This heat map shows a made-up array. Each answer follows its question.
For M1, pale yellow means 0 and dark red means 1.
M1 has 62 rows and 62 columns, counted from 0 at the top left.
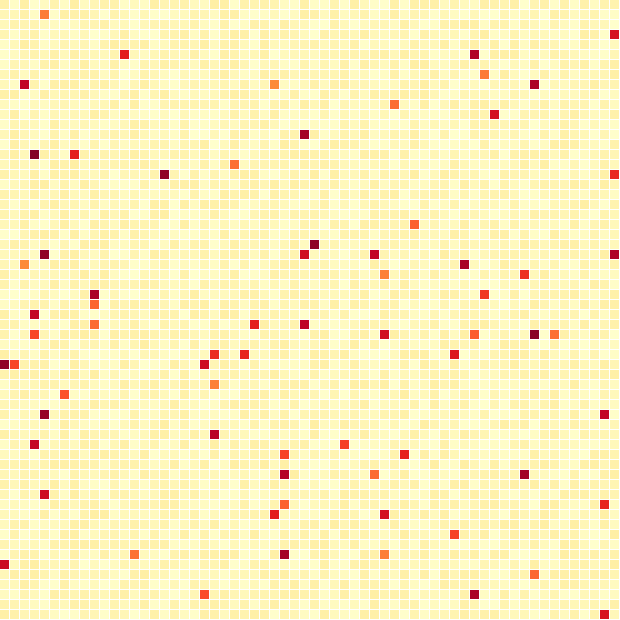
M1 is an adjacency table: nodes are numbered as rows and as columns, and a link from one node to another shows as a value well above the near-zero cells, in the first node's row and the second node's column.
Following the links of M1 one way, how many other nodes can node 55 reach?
6
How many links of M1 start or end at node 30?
4
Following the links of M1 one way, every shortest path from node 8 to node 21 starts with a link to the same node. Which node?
node 27
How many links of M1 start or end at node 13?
2
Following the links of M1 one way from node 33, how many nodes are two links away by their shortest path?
7
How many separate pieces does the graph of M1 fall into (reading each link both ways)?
8
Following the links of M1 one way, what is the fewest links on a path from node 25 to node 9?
2
